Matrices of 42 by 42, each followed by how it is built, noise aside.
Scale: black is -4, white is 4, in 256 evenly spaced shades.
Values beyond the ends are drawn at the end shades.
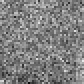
smooth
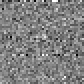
uneven rows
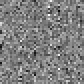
uneven columns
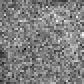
smooth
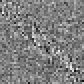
banded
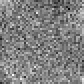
smooth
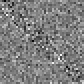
banded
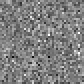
uneven columns
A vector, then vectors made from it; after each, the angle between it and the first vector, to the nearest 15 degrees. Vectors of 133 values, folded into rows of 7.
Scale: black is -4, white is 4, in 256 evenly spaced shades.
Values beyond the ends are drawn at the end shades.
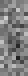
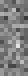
150 degrees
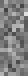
105 degrees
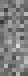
135 degrees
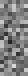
60 degrees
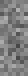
15 degrees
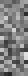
75 degrees
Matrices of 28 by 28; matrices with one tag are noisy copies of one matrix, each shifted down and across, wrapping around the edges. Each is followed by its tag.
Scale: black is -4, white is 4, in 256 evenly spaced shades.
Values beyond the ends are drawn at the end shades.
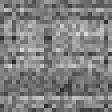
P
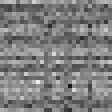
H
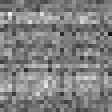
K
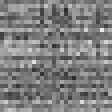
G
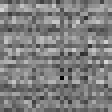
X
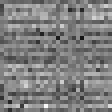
G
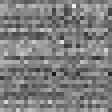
G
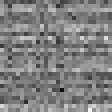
X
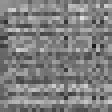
X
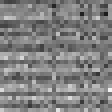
X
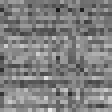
G
